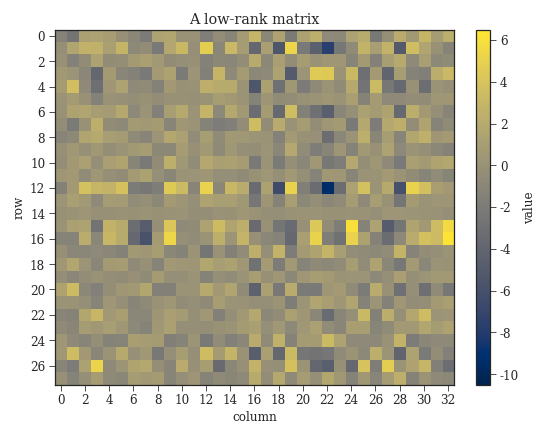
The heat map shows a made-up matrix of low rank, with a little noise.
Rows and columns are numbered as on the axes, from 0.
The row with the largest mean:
16
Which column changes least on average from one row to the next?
11
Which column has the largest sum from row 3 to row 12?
12
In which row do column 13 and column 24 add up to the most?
15
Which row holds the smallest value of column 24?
26
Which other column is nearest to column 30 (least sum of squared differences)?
25
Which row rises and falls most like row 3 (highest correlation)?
21
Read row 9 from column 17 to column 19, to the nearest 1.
0 -1 2
